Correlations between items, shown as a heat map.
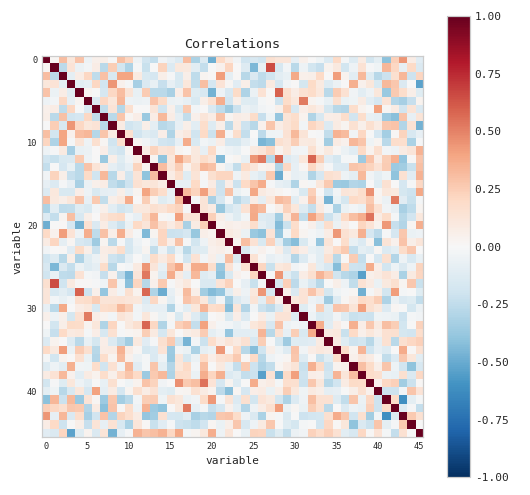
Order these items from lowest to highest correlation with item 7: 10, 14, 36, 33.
33, 10, 36, 14
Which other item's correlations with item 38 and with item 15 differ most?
26
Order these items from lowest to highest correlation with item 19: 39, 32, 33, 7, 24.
24, 7, 33, 32, 39
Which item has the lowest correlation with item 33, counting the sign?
22
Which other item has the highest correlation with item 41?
20
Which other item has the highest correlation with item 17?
42
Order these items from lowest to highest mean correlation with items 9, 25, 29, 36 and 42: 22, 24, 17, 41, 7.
41, 24, 22, 7, 17
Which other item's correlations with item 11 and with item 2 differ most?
9
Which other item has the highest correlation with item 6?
40
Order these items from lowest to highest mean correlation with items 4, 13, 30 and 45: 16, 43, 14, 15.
15, 43, 14, 16
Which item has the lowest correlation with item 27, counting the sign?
10
